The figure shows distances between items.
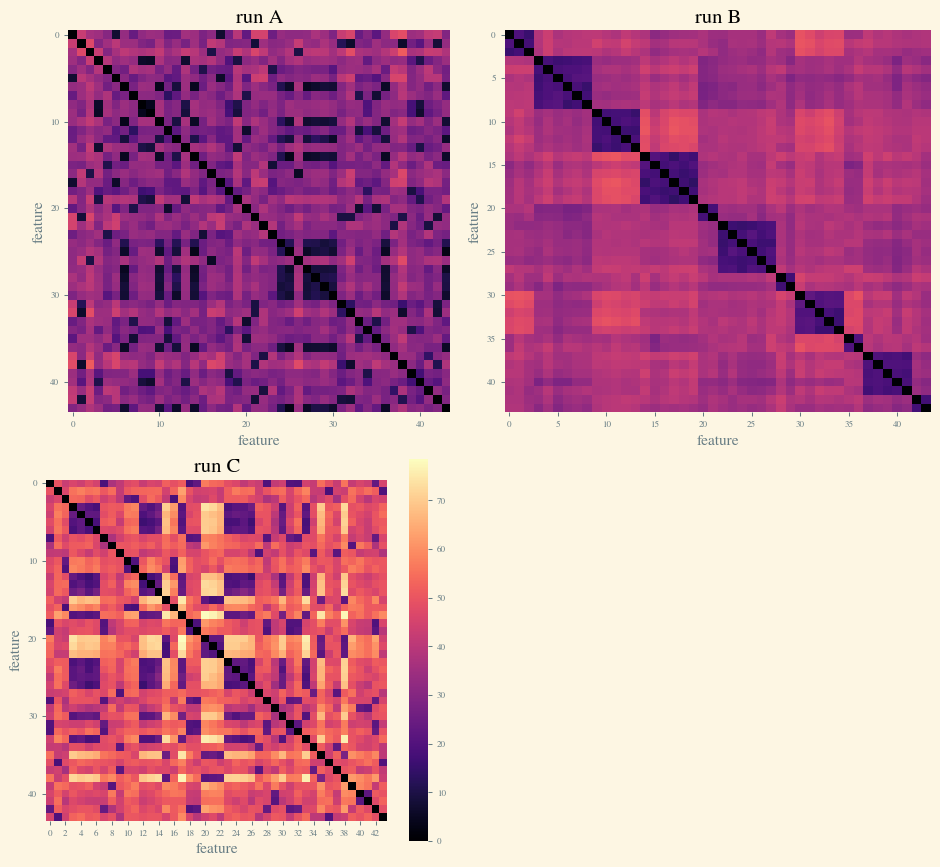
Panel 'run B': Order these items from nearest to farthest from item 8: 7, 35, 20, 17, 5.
7, 5, 20, 35, 17
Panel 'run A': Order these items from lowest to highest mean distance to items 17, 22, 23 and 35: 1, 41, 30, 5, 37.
5, 30, 41, 37, 1
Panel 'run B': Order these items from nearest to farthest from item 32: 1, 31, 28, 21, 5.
31, 5, 21, 28, 1
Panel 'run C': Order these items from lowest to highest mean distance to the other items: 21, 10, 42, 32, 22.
42, 32, 10, 22, 21
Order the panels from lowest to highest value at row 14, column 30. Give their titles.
run A, run C, run B
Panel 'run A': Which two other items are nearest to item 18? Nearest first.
39, 34
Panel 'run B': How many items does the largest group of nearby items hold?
6
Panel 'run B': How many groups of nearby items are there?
11
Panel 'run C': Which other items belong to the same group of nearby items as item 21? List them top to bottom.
15, 20, 22, 35, 38
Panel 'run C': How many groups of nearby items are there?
8
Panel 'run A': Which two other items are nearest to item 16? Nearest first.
26, 2
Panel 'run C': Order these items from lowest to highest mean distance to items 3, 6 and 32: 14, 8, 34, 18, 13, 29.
13, 14, 18, 29, 8, 34
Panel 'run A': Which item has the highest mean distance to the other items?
2
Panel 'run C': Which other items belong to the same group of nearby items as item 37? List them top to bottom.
9, 27, 34
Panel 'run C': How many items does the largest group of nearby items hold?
14
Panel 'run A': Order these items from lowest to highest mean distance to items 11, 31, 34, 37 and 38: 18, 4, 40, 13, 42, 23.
42, 40, 18, 13, 23, 4
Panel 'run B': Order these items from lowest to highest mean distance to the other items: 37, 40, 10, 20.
40, 20, 37, 10
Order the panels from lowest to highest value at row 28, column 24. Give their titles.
run A, run B, run C
